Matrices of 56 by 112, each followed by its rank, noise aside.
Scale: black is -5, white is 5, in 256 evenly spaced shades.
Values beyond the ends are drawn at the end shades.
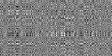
three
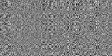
four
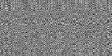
five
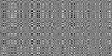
two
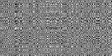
four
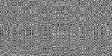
four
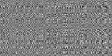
five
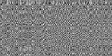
four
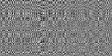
two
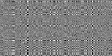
one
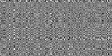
four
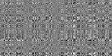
three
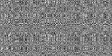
four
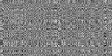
four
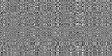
four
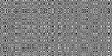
three
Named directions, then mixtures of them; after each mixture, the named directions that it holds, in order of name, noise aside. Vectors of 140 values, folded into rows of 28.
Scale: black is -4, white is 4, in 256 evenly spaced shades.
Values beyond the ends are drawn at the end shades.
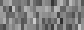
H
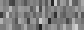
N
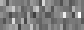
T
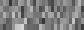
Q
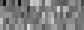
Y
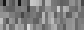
Y.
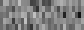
T, Y.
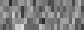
Q.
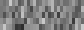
Q.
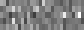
T.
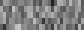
H, Q.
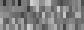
T, Y.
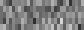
H.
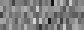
H, N.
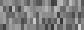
H.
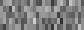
H.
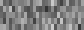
H.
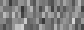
Q.
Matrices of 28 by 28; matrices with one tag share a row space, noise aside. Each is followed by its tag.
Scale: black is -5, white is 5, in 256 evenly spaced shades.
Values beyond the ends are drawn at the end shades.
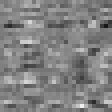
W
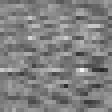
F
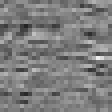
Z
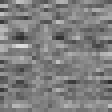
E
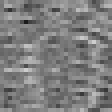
W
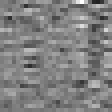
W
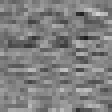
F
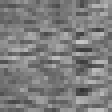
F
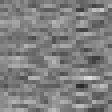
F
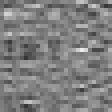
W
